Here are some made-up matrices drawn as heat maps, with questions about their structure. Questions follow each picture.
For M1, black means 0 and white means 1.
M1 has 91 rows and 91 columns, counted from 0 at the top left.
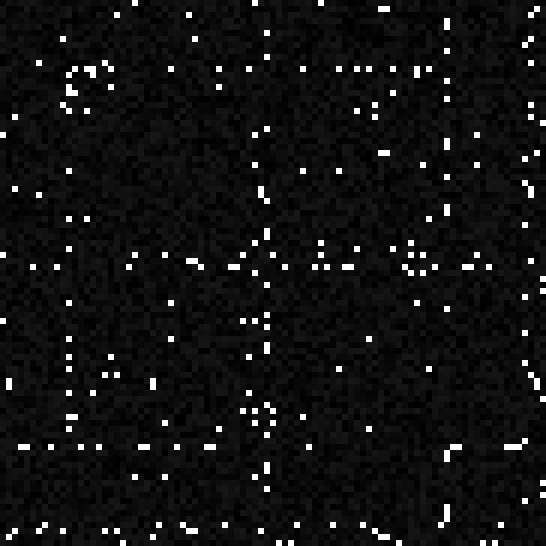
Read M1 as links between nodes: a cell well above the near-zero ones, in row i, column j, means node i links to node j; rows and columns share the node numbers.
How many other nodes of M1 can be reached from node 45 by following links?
9
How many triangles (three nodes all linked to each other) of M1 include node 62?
2
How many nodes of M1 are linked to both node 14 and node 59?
2
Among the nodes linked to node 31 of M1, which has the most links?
node 88
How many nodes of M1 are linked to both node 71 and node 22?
0
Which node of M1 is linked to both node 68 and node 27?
node 42
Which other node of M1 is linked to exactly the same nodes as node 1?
node 25
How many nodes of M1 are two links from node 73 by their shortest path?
8
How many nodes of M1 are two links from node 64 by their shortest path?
1
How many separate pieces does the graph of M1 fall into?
8
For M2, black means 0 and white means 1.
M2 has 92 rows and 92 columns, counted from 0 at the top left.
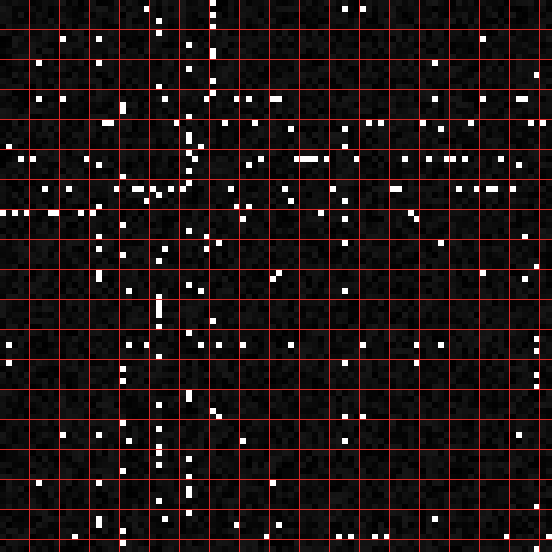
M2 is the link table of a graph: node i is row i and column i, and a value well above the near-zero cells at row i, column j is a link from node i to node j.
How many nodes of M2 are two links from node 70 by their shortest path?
10
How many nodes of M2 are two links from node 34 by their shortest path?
9
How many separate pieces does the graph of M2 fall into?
7
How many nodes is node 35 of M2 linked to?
9
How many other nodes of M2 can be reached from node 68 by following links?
9
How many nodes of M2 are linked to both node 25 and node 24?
0
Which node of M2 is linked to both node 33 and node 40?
node 57
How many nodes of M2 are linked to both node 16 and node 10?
2
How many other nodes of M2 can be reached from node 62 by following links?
8
